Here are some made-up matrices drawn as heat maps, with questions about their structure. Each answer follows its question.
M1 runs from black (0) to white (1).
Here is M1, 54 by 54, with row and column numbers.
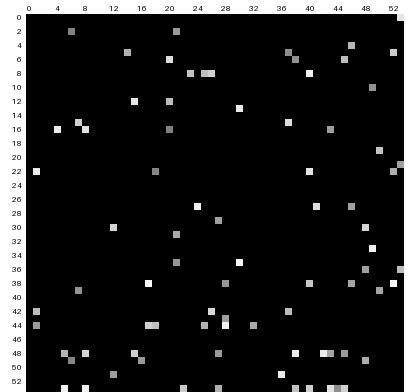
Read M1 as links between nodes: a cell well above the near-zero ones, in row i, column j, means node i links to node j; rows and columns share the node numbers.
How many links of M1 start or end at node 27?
6
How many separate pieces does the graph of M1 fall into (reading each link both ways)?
6
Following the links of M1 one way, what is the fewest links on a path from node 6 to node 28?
2
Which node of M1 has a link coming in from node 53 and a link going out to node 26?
node 8
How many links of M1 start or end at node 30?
4
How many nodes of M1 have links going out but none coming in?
11
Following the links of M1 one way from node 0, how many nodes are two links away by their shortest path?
9
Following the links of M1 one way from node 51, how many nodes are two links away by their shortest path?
4
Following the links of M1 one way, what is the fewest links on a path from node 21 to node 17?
3
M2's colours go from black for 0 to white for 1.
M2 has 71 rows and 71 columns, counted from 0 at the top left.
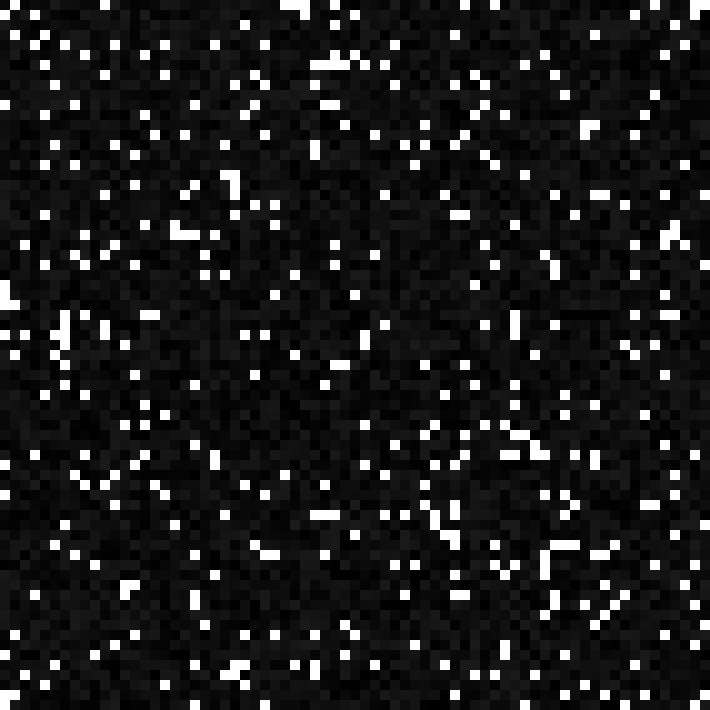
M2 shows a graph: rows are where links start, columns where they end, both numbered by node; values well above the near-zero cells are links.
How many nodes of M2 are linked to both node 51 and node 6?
4
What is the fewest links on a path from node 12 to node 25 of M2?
4
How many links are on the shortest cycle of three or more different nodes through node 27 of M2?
4
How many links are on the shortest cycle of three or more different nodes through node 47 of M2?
5
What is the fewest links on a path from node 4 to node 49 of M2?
2
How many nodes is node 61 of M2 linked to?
2
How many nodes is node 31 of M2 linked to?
8
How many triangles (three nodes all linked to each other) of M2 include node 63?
3
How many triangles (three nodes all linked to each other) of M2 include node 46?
2
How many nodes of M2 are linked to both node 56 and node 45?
3
